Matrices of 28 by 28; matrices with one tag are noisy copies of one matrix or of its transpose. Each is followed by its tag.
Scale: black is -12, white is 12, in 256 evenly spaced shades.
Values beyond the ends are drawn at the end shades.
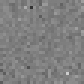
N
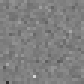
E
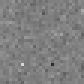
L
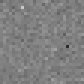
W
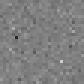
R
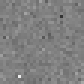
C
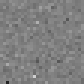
E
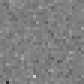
E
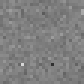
L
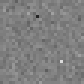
R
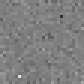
C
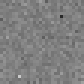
C
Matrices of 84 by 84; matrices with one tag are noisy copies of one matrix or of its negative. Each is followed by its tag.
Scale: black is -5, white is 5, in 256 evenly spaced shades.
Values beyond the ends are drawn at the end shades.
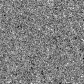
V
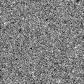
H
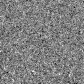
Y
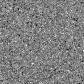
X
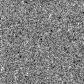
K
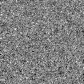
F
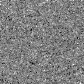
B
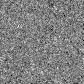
V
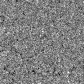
Y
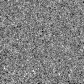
Y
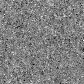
V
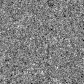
V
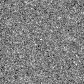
K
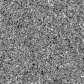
V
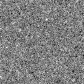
H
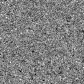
F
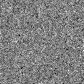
X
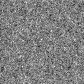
K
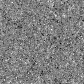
V
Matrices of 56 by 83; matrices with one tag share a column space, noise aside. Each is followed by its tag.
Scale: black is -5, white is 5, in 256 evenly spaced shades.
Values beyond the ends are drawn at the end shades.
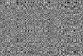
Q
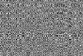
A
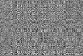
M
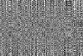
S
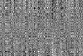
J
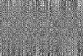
S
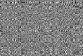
Q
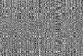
J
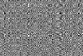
A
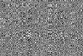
A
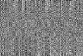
S
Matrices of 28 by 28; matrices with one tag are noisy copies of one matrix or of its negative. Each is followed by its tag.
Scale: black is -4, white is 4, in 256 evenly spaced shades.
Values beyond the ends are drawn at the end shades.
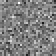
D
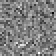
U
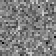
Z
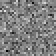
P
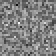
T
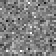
P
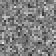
Z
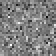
T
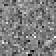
Z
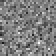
Z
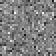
U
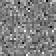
D
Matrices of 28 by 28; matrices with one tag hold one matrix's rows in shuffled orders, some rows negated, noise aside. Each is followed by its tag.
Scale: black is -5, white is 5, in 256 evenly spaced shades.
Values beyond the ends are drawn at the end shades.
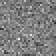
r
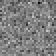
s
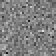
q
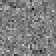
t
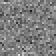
r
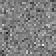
q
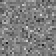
q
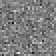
t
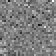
s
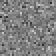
q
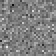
q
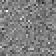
q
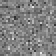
t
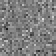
q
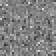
q
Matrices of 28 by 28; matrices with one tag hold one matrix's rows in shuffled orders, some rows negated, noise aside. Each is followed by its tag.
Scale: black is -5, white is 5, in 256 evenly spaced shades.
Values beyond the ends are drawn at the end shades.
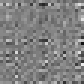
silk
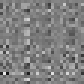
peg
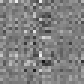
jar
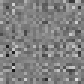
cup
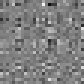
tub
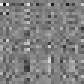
peg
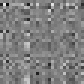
peg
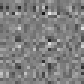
tub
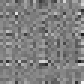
silk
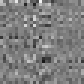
jar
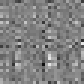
tub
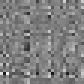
peg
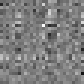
tub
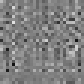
cup
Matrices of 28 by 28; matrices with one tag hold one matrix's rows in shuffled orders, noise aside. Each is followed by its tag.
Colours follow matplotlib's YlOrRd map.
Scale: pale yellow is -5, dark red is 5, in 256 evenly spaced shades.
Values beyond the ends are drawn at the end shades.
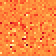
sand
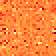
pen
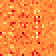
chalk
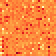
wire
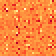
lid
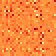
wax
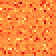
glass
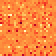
glass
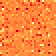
wire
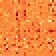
lid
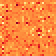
wire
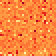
glass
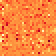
wire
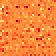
wire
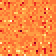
glass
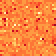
pen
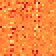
chalk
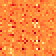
chalk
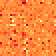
sand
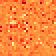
sand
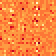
chalk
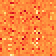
chalk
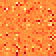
lid
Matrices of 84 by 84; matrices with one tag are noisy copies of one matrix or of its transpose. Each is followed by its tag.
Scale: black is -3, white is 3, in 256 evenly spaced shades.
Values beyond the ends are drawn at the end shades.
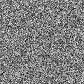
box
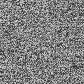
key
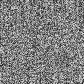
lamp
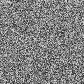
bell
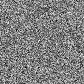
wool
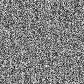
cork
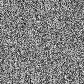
cork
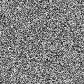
wool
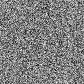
wool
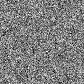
box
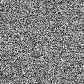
cork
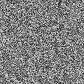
box
